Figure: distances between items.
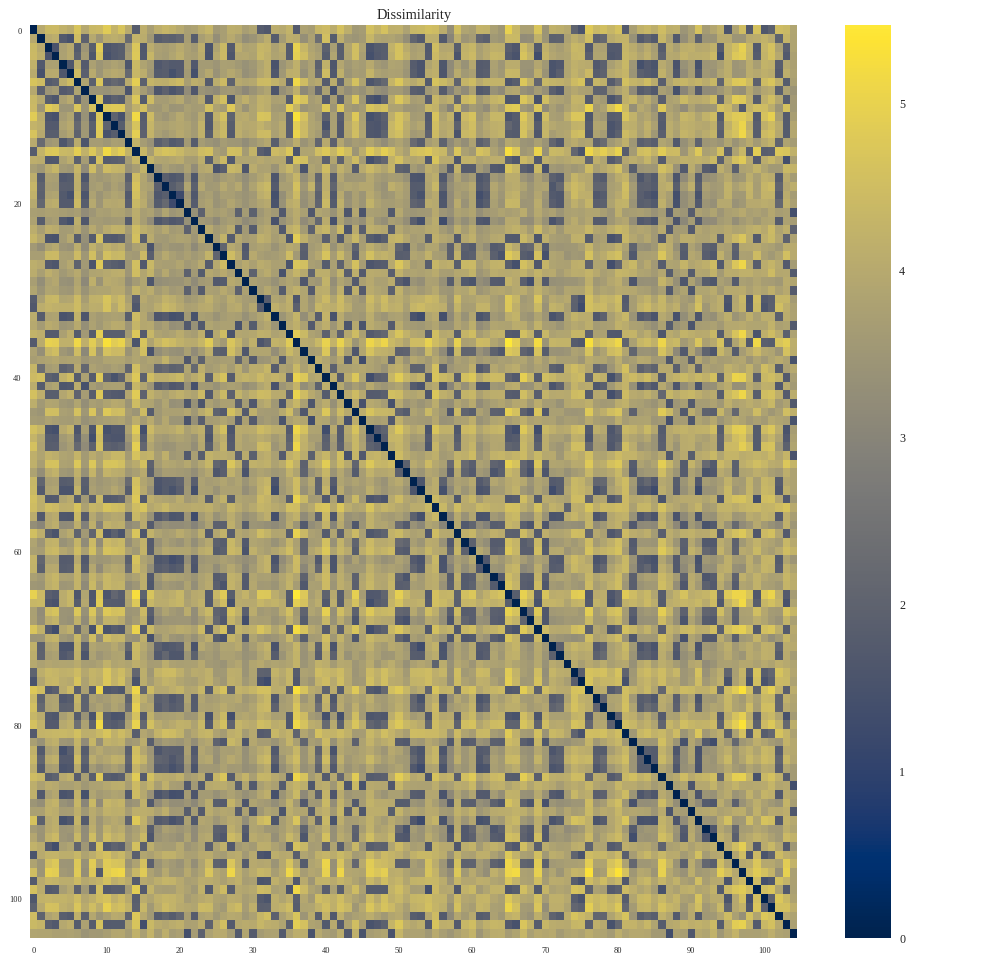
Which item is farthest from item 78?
14
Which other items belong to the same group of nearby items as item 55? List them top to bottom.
73
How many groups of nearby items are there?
7
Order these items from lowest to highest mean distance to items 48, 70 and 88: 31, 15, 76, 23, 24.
24, 15, 76, 23, 31
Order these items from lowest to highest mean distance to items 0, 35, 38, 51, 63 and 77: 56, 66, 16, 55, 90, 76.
16, 56, 90, 66, 76, 55
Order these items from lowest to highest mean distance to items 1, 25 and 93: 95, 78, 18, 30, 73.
18, 78, 73, 30, 95
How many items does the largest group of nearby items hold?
28
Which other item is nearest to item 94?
3
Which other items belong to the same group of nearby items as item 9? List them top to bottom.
97
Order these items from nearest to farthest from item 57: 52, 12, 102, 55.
102, 52, 55, 12
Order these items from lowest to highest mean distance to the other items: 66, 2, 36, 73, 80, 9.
2, 66, 80, 73, 9, 36
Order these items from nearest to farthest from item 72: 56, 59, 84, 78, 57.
56, 84, 78, 57, 59
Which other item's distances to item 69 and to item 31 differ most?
36
